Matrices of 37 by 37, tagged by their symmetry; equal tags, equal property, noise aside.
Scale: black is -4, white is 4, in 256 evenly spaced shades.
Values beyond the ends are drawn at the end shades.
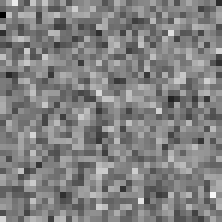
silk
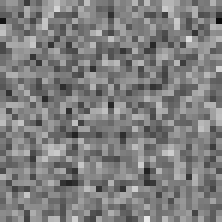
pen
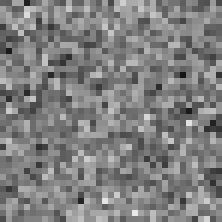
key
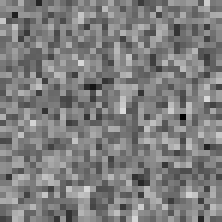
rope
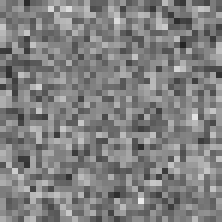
silk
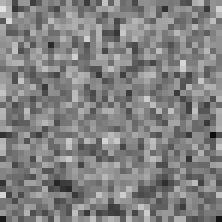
pen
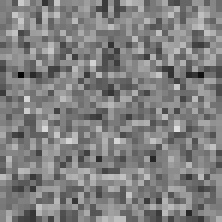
pen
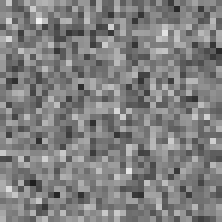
rope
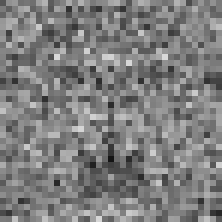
pen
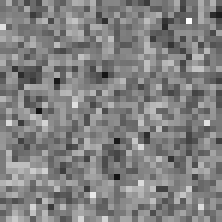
silk
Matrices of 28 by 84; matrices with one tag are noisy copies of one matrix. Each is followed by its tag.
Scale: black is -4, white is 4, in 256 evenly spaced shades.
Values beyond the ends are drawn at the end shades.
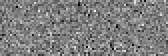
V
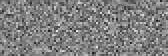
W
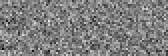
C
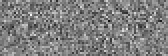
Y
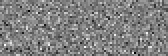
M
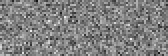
M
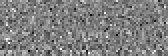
C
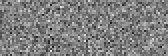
V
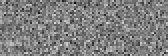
M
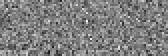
C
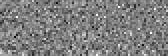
C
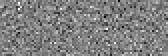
W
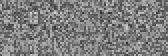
Y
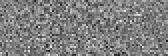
V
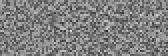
W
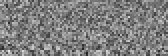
C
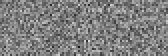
V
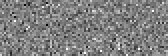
V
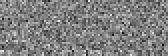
C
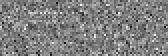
Y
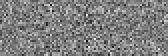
V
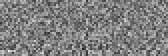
C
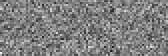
V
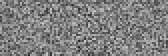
V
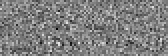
M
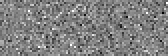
V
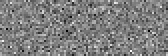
V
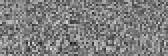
M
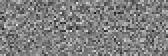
W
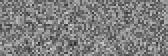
M
